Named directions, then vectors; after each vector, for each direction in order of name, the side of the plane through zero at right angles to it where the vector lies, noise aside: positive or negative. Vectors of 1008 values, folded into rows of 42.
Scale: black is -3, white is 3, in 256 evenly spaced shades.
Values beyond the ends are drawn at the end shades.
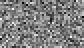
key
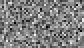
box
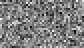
negative, positive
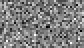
positive, positive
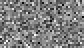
positive, positive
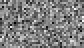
positive, negative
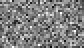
positive, negative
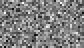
negative, negative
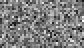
positive, negative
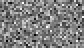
negative, negative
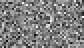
negative, negative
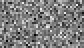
negative, negative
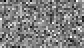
negative, positive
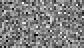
negative, negative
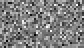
negative, negative
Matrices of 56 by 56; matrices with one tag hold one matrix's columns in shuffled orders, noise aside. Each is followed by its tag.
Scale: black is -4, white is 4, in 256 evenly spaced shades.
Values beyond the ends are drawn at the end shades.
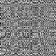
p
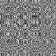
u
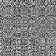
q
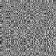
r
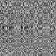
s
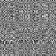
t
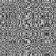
u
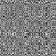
p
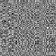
r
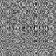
s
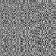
r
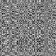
r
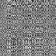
q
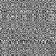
t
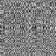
s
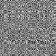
t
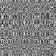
u
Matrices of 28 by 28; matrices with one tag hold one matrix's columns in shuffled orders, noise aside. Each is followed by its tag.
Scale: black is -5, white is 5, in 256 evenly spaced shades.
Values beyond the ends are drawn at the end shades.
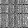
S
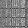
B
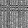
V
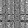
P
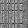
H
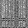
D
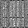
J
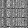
B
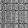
H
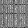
S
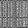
J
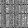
S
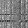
P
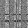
P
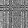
V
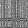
D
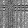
V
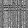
V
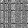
H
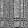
D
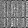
J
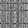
H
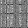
S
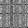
S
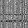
P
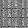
B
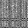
D
